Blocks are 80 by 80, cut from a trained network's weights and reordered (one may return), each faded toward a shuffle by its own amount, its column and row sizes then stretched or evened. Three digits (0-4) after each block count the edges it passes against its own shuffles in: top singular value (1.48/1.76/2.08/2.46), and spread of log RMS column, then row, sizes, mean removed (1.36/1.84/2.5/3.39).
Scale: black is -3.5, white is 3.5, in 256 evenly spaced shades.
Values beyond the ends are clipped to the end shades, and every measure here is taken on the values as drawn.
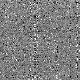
0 2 1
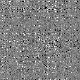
0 2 3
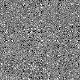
0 2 2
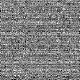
3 1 2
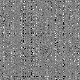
1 3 2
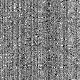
3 0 1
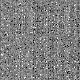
1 2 1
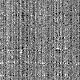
4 2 2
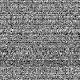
3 0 2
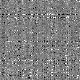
2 1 3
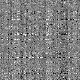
3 1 3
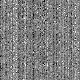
3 3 0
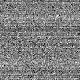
2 0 0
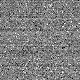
1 0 0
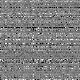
3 1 4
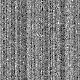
4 2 0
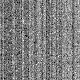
4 1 0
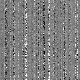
3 4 0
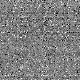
0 1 2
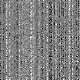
4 4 2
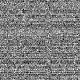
3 0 1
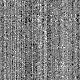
4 2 1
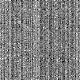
4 0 2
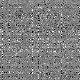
1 2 2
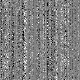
3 4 1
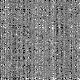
3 3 2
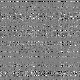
1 1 4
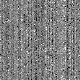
3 3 0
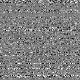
0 0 4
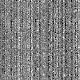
4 3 1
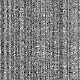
4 0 3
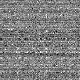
3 0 2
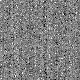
0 1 0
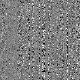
0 4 0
